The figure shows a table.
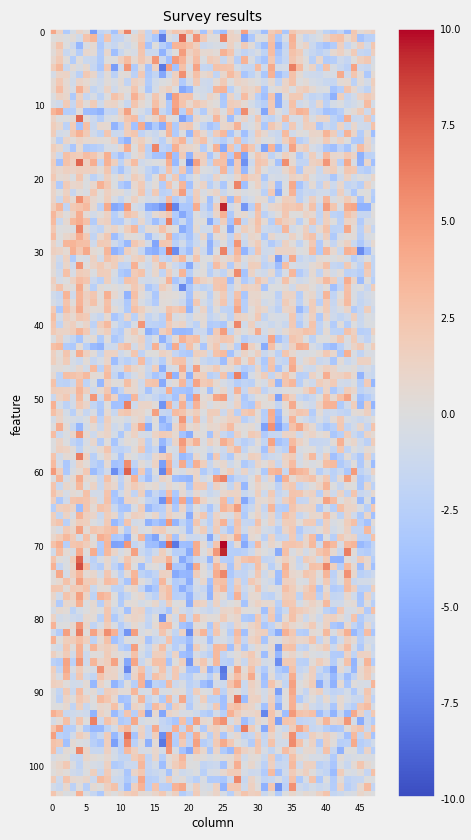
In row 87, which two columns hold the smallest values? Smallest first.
25, 11
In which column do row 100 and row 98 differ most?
4
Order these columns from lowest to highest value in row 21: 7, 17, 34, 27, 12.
34, 12, 17, 7, 27
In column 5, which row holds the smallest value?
11
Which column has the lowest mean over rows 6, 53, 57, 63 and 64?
16
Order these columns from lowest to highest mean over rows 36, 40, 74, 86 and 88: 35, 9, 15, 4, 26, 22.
26, 15, 22, 9, 35, 4
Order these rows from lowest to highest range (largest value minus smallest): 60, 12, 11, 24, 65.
65, 11, 12, 60, 24
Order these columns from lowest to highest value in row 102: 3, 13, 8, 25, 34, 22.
25, 34, 22, 3, 8, 13
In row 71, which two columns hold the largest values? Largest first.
25, 43
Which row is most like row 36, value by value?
37
